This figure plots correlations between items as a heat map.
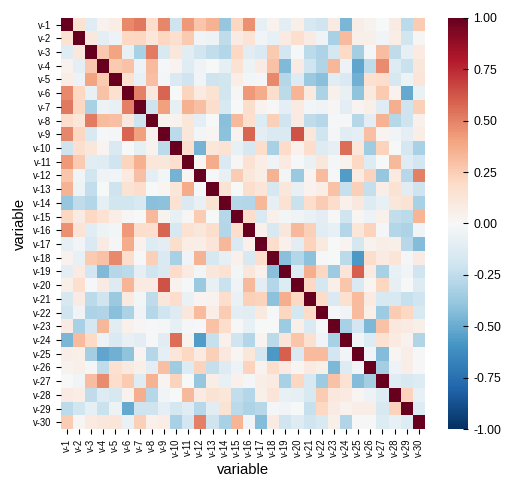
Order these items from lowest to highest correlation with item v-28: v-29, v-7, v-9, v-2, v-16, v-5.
v-16, v-5, v-9, v-2, v-29, v-7
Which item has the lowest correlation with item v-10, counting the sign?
v-12
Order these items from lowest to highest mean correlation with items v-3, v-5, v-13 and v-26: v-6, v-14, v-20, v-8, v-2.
v-14, v-20, v-2, v-6, v-8
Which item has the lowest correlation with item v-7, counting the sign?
v-3
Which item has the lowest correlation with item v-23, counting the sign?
v-26
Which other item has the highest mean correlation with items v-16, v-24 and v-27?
v-20
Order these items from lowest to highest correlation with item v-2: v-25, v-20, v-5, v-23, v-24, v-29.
v-23, v-29, v-5, v-25, v-20, v-24
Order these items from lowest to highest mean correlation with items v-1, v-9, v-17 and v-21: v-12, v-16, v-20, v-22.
v-22, v-12, v-20, v-16
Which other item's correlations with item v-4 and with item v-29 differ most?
v-6
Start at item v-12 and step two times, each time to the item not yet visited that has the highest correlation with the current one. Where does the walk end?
v-15
